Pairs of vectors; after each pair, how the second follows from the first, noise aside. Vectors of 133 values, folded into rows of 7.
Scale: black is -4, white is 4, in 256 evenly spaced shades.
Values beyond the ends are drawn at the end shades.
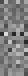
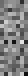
reversed.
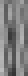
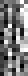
wrapped around, negated, scaled up.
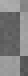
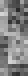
wrapped around.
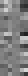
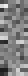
reversed.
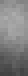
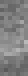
wrapped around, negated, shrunk.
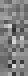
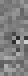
wrapped around, partly zeroed.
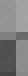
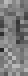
wrapped around, partly zeroed.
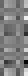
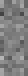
reversed, shrunk.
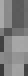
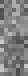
negated, partly zeroed.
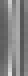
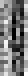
wrapped around, negated, scaled up.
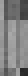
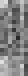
reversed, negated.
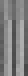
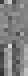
wrapped around, partly zeroed.
